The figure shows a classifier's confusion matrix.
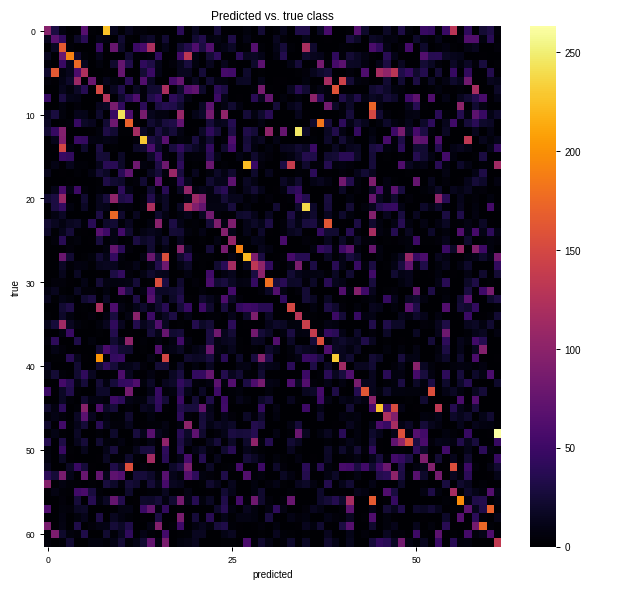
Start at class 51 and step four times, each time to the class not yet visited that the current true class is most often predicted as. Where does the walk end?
15
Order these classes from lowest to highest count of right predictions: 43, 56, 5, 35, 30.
5, 35, 43, 30, 56
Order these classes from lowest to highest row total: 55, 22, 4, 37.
55, 22, 37, 4
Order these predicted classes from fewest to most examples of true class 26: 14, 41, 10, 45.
45, 14, 10, 41
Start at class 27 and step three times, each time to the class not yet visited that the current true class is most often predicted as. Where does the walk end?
7
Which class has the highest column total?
44
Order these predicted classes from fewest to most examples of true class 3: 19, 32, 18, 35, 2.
35, 32, 18, 2, 19
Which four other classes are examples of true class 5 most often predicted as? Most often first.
1, 47, 45, 46
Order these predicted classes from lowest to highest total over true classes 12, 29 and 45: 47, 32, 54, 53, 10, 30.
54, 10, 32, 30, 53, 47
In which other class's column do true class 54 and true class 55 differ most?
0
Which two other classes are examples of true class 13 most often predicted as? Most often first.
57, 2
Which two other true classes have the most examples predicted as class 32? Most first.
12, 25
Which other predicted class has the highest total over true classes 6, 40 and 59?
4
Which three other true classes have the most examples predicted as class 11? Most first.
52, 37, 43
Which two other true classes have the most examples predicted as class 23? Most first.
36, 42
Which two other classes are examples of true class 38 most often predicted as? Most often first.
59, 22
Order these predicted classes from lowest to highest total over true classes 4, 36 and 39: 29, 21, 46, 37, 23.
21, 46, 23, 37, 29
